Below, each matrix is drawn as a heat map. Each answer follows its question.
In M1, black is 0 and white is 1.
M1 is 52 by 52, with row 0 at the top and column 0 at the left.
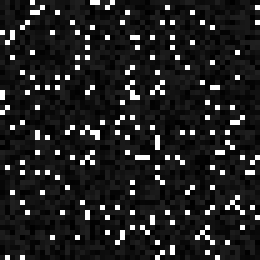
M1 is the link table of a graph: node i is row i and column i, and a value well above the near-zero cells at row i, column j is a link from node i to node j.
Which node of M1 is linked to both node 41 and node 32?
node 50
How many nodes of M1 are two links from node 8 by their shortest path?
6
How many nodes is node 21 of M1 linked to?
4
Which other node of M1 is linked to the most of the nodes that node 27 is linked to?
node 17
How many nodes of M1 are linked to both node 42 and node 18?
3
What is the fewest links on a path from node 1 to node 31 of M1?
2
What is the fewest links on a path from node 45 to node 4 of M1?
4
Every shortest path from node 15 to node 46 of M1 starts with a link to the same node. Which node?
node 47
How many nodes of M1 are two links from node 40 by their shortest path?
9
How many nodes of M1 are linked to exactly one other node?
4
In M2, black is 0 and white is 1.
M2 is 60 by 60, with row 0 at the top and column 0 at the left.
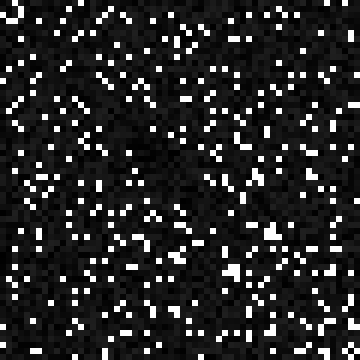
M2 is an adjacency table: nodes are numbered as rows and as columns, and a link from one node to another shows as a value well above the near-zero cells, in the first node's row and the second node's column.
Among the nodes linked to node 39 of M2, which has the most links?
node 55
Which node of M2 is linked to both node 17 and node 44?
node 2
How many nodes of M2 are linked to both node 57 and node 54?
3
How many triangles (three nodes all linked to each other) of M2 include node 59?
2
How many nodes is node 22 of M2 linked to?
4
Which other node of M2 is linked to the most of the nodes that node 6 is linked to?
node 45
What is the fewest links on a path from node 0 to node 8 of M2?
4
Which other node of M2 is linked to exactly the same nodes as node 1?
node 10
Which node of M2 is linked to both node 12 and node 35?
node 20
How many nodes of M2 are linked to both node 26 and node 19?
0
